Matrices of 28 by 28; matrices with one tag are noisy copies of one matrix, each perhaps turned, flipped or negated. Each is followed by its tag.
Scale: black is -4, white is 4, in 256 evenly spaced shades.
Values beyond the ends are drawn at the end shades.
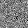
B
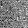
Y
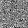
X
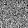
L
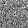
L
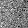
Y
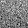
Y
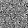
X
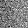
Y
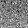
Y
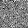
X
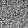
L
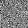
X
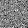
X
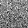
Y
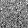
Y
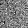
L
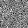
B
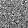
L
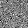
B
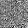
X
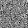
X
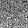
Y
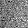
Y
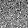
Y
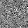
B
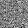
X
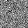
B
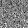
L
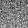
Y
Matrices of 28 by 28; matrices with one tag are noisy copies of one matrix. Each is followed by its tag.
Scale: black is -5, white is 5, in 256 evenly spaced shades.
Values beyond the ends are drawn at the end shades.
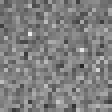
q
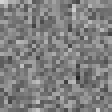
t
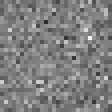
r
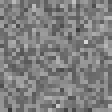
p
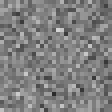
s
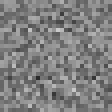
s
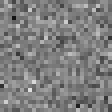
r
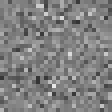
s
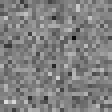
r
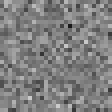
p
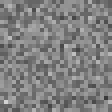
r
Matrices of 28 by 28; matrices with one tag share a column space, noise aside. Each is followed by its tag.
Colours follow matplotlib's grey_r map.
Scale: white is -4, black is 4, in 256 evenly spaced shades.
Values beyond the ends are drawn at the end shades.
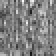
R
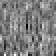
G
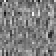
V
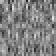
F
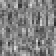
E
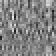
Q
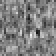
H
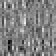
E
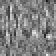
H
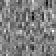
Q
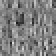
E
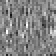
H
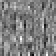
G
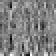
G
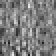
E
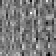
R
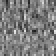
Q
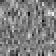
V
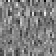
V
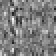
V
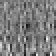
G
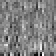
G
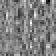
R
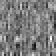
G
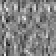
F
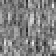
E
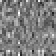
V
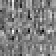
Q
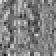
R
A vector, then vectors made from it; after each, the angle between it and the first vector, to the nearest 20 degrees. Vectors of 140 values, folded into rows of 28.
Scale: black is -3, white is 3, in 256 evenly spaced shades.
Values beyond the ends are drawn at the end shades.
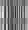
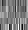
80 degrees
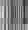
40 degrees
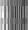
40 degrees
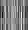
140 degrees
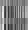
20 degrees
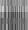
40 degrees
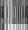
140 degrees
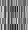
40 degrees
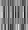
60 degrees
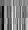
120 degrees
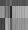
80 degrees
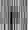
60 degrees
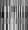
160 degrees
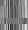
60 degrees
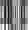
40 degrees
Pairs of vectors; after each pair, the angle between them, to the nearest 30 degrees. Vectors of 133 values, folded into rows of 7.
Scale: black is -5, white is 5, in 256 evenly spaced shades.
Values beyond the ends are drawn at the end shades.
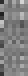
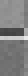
90 degrees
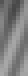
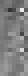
60 degrees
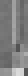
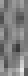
60 degrees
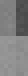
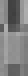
90 degrees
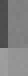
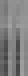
90 degrees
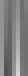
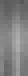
60 degrees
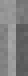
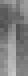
60 degrees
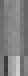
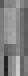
30 degrees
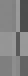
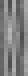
90 degrees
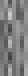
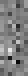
90 degrees
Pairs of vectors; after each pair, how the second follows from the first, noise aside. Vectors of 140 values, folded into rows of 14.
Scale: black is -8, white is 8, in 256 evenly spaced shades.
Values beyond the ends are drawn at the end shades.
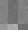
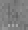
partly zeroed.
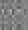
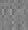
shrunk.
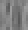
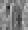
scaled up.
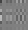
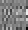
reversed, scaled up.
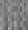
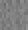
wrapped around, shrunk.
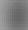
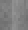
wrapped around, shrunk.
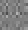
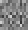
reversed, scaled up.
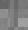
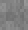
wrapped around, shrunk.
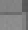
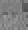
partly zeroed.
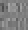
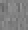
shrunk.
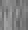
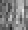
reversed, scaled up.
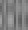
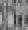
scaled up.
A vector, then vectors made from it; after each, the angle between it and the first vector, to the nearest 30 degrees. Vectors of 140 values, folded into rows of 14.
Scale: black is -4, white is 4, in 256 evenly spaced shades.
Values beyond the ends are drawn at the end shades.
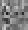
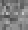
150 degrees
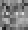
150 degrees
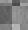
90 degrees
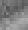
120 degrees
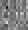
120 degrees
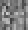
150 degrees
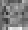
60 degrees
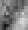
120 degrees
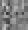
30 degrees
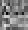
30 degrees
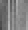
90 degrees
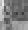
60 degrees
